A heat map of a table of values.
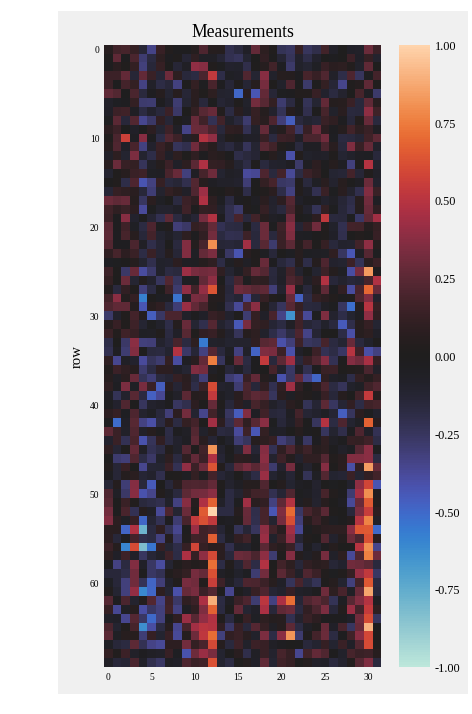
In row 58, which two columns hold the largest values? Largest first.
12, 18
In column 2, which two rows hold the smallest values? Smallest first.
56, 54
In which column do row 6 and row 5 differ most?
17
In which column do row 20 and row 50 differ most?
30
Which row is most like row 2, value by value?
36
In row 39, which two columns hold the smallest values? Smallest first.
5, 6
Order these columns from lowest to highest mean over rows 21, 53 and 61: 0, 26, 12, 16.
26, 16, 0, 12
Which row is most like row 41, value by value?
31
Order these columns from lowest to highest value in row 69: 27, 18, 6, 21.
6, 27, 21, 18
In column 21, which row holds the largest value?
66
